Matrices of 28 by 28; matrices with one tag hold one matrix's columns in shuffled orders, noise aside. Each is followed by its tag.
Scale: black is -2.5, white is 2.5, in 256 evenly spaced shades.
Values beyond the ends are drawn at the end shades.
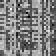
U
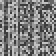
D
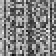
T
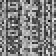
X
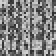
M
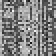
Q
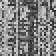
Q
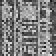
Q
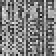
Q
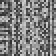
T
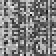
T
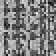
M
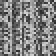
T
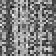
D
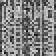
Q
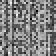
D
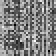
U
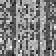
M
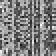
U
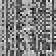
U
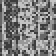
M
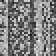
T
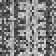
X
